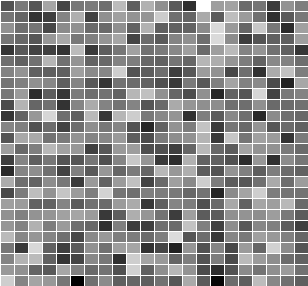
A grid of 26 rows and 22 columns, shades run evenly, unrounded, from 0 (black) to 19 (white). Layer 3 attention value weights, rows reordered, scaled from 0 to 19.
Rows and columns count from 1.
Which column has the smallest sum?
16
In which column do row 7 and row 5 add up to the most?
6
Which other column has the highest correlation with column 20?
3
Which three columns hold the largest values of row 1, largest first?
15, 9, 11
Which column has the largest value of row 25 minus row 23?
13
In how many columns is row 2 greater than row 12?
11
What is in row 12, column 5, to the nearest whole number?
5
